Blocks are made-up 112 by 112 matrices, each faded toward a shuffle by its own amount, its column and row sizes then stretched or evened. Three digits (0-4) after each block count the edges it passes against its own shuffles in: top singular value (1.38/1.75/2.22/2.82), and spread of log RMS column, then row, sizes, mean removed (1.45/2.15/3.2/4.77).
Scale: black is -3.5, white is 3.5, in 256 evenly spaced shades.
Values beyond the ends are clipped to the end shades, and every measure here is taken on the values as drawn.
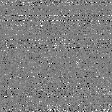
2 1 3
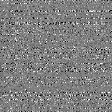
3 0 3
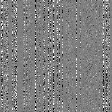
3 4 0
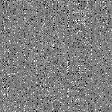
2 2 0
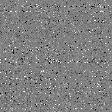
1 1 2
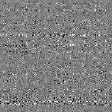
2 2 3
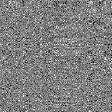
3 2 1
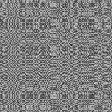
4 1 1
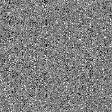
1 2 0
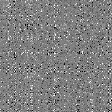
3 2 1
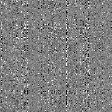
3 3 1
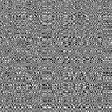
4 0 3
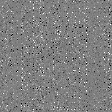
0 2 1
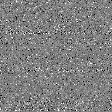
0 0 2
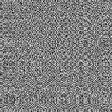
4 1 0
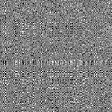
4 2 2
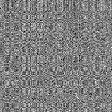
4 1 0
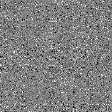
2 1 2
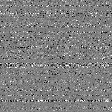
3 0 3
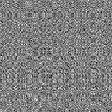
4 0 1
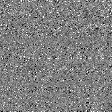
1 0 2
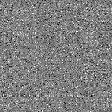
3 0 0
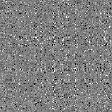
3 2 2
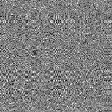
4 1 2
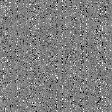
0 3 0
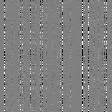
4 4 0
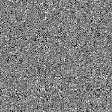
2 1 1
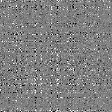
3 2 3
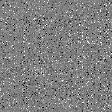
0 2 1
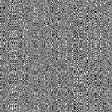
4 3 0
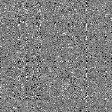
3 2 2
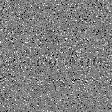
2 0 1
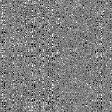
3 3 0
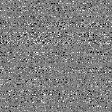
0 1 3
